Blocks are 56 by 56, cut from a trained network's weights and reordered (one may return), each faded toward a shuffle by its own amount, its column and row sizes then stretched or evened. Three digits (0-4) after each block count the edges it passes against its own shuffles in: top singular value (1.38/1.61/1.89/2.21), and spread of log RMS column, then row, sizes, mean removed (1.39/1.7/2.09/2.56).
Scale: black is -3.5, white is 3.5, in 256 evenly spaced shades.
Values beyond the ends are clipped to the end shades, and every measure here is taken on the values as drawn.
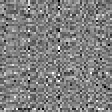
4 2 1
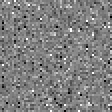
0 3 0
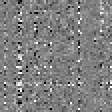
2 4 1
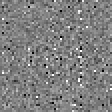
0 2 1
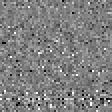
1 0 3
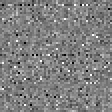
0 0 3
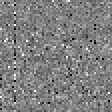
1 1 1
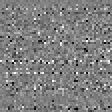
1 2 4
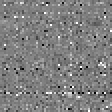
1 2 3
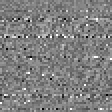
0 0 4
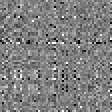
3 3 2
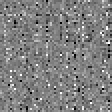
1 3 1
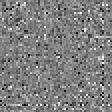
1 2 2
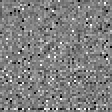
3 2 1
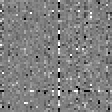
3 4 0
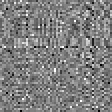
4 1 0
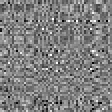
4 1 2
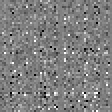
0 4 2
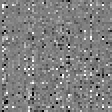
0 4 2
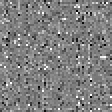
0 3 2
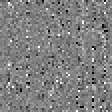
1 4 0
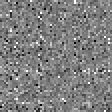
1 3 0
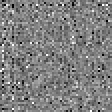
1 2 1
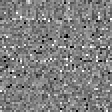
1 0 2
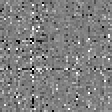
2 4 1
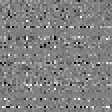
2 2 4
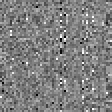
2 3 0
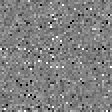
0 1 2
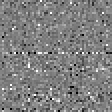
1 2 3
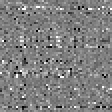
1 1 4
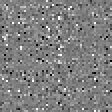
0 2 2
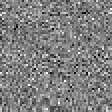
3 0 1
